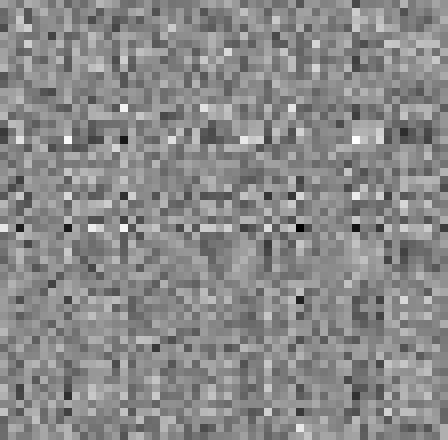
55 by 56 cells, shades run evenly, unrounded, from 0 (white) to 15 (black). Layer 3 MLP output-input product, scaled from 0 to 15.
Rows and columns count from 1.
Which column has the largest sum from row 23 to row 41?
38
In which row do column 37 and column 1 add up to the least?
29
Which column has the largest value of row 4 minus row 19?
15
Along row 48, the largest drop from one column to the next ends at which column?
6
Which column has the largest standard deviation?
45
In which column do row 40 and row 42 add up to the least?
51
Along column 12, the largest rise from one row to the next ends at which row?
30
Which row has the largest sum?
16
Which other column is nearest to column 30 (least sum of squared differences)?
47
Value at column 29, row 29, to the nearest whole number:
3
